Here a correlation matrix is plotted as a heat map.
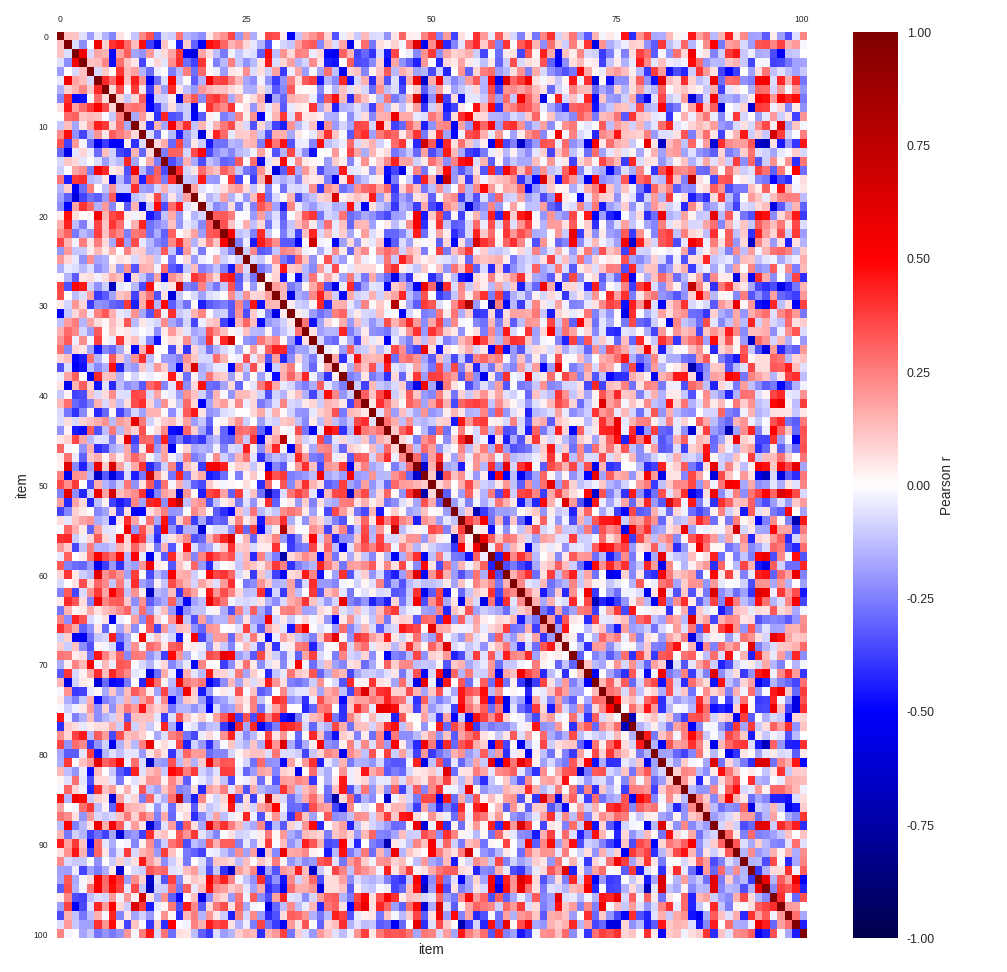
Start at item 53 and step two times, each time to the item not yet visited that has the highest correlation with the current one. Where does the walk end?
51
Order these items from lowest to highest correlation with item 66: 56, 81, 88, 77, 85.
77, 81, 88, 56, 85
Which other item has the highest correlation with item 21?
48
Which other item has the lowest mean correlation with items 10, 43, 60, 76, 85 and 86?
53
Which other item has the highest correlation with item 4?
70
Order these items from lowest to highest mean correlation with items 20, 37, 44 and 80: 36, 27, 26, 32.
27, 32, 26, 36
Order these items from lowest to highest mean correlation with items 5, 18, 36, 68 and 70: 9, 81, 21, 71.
9, 71, 81, 21
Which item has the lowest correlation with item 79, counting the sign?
95
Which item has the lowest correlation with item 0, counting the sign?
31
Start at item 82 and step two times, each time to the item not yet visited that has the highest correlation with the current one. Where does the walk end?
16
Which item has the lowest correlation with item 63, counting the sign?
72
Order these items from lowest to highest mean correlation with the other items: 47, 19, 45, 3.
19, 3, 45, 47
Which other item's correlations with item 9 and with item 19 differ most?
55
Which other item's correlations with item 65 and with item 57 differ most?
2
